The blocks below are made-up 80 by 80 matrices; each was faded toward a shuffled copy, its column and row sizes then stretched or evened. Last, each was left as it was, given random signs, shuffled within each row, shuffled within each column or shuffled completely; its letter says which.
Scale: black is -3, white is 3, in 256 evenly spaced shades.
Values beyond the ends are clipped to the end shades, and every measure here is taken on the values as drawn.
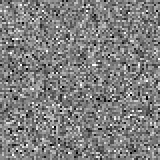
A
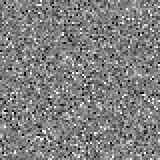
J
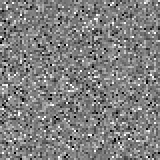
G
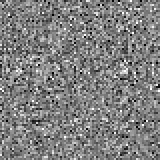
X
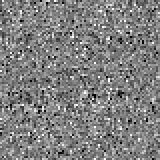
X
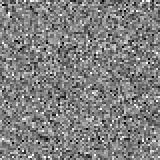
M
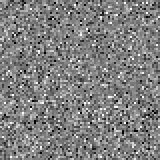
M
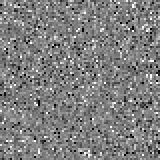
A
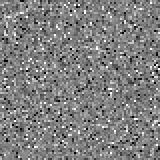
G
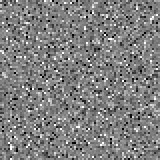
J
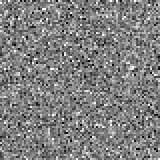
M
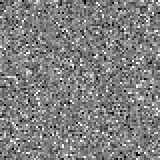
G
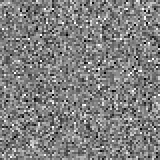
G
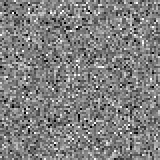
X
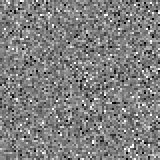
G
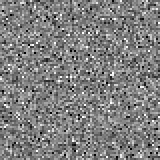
J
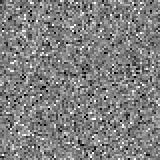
J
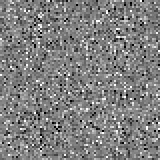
X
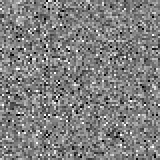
X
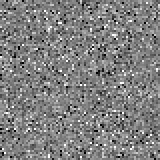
A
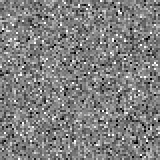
J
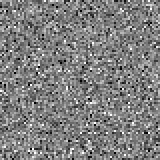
X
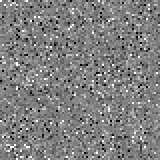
A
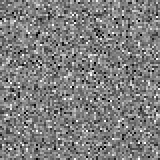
A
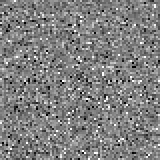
M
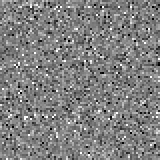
M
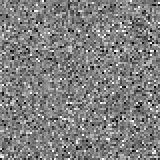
A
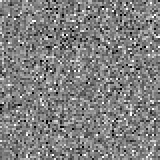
A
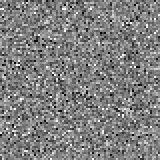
J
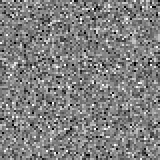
M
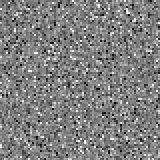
G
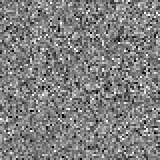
A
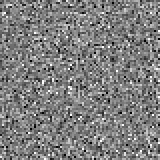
A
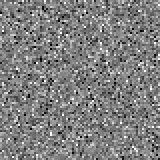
J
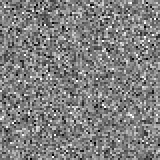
J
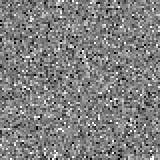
J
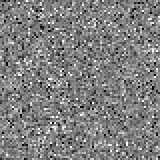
G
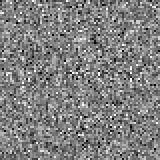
A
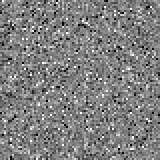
G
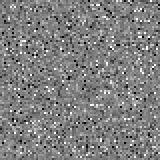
M
